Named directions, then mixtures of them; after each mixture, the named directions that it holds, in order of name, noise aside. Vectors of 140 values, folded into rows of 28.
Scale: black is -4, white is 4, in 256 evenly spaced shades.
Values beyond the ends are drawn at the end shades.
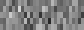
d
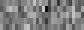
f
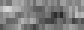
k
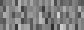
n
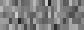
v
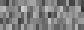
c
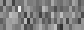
d.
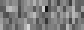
f.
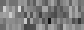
d, k.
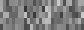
d, f.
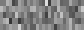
v.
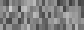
c, f.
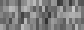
c, f.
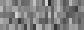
v.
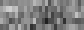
f, k, v.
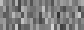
n.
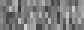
d, f, v.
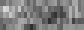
d, k.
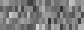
c, d, n.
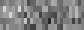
d, k.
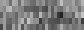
c, d, k.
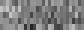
d, k, v.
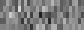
d.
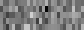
f.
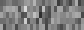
c, d, f.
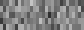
c, n.
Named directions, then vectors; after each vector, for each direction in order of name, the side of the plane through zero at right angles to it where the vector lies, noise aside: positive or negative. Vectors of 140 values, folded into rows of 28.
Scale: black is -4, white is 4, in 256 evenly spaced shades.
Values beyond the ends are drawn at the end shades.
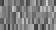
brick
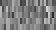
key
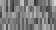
negative, negative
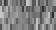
negative, positive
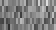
positive, negative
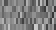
negative, positive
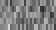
negative, positive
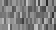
negative, positive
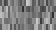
negative, positive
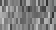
negative, positive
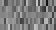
negative, positive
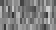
positive, positive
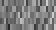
positive, negative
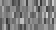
positive, negative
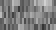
positive, positive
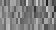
negative, positive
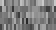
negative, negative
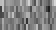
negative, negative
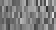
positive, negative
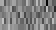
negative, positive
